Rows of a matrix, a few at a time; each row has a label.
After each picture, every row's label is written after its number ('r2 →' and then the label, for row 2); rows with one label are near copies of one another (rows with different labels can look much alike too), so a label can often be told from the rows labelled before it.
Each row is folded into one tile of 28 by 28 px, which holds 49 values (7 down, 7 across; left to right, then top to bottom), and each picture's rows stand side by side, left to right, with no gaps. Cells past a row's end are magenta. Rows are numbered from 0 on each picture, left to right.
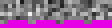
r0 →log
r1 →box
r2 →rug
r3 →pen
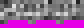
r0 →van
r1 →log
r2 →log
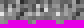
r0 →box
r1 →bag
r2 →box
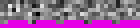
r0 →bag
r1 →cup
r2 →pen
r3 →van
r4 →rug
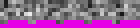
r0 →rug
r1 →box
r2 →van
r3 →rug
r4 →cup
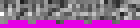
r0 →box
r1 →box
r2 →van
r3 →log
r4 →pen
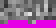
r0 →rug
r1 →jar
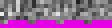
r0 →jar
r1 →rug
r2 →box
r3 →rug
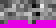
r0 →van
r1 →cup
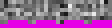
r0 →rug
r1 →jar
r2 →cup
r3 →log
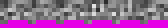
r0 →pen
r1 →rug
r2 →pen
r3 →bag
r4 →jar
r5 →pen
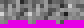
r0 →box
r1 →box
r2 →cup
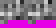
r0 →log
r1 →log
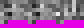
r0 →cup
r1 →cup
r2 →jar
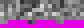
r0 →box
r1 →van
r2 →rug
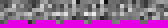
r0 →van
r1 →van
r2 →log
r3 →log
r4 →bag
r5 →pen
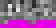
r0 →bag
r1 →rug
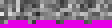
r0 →jar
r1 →cup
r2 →van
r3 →van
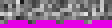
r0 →log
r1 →van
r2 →van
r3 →jar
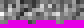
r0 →box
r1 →van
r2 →box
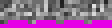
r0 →van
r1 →jar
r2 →rug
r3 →bag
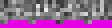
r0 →rug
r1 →bag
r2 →van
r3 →jar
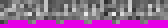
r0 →van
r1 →jar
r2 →bag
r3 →box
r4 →jar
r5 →bag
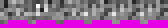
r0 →rug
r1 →bag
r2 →rug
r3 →box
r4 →box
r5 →box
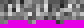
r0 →bag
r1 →jar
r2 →van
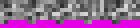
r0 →cup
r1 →pen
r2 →van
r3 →jar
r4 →van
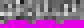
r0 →log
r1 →jar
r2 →bag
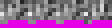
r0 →box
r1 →box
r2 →box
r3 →jar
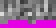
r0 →box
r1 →jar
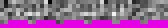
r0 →rug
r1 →log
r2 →van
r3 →log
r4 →box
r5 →pen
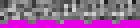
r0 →pen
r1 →rug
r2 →bag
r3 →log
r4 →log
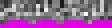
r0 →van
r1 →bag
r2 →rug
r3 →jar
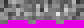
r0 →rug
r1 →bag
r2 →box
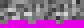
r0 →pen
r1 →box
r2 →log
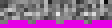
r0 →pen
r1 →log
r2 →box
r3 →log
